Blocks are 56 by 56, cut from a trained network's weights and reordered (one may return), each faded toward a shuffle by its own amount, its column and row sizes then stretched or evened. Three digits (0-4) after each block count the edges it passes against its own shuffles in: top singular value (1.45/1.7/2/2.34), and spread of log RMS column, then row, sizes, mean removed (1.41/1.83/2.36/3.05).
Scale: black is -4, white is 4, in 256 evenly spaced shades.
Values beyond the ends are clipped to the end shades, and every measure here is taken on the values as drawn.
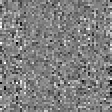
1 3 0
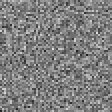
2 0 0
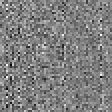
2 3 1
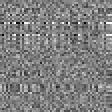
4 0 3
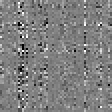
1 4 2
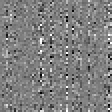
0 4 1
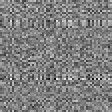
4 0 3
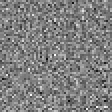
2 0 0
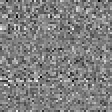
2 1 3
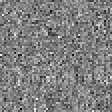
1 1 1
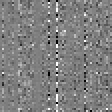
2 4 1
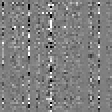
2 4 1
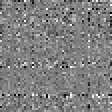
1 3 3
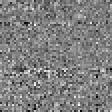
1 2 3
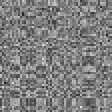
4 1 0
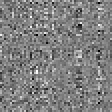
3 3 2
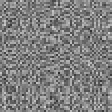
4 1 0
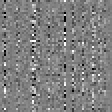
2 4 1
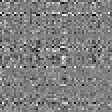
4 3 4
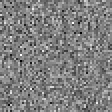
1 1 0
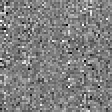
1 2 0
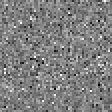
0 1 1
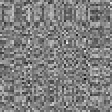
4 3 0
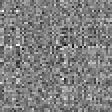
3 1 2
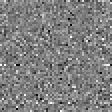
2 1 1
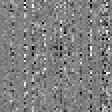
2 4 1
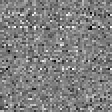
1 1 3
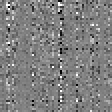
1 4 2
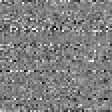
1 0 4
